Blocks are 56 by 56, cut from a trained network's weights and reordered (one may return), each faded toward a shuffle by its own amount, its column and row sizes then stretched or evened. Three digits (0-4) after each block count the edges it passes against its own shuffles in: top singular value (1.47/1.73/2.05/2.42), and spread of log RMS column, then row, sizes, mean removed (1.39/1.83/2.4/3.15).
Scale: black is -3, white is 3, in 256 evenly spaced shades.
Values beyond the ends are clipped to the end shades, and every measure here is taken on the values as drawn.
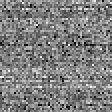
1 0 2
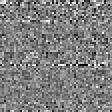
2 1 3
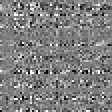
2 3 4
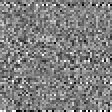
2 0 3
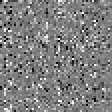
2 3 1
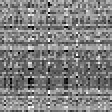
4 3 0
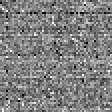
1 1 0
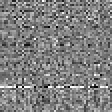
3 1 3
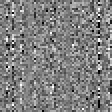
0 4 0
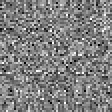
2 0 1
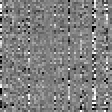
1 4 0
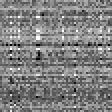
4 2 2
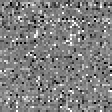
0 0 1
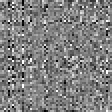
1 4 2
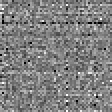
1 2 1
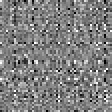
4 3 3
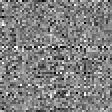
2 1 3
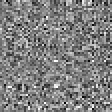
2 2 2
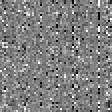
2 4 0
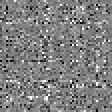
2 2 2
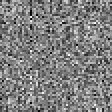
2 1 0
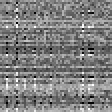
4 3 2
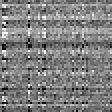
4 3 2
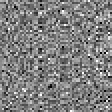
3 2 0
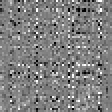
3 4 2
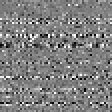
3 0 4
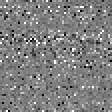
0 0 3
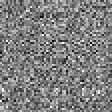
3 1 2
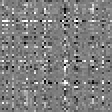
3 4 3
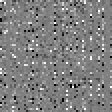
0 4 1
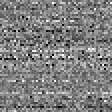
1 1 3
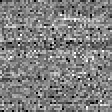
1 1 2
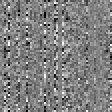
0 4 0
